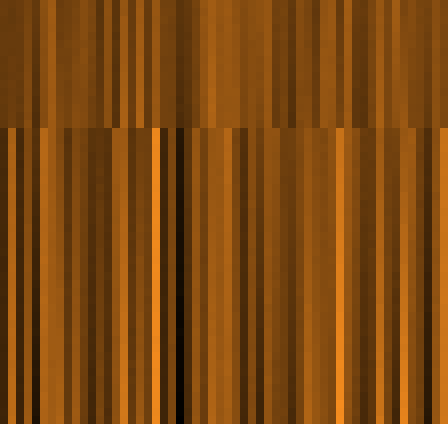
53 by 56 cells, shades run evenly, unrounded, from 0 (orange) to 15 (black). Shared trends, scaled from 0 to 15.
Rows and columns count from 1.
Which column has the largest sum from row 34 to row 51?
23
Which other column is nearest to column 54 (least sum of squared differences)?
3
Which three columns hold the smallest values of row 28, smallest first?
20, 43, 56
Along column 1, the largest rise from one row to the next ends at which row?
17
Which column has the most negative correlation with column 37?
27
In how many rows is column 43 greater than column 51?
16
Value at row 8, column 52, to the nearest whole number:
7
